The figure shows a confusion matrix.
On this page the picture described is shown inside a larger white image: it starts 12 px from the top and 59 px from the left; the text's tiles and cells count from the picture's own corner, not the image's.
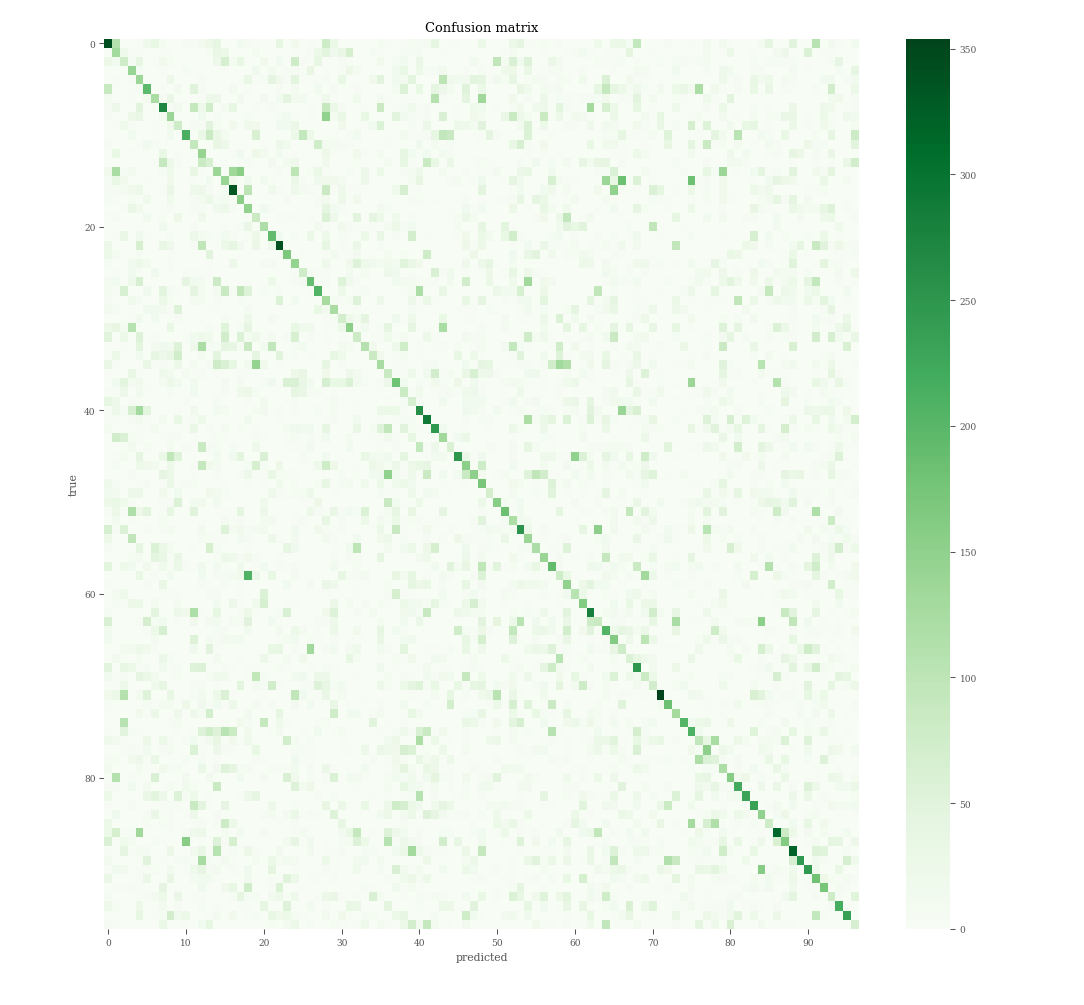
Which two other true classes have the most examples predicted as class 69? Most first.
58, 65
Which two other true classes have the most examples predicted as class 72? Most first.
89, 83
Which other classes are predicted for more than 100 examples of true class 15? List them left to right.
64, 66, 75
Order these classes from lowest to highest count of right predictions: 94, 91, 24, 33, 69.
69, 33, 24, 91, 94
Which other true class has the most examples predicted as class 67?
51
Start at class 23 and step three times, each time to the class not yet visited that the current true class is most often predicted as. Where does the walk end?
3
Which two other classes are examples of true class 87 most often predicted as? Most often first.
10, 36
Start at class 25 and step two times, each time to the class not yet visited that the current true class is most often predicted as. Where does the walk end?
36
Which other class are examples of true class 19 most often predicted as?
59
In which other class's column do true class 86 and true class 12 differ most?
4
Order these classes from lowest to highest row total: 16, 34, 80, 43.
43, 34, 80, 16
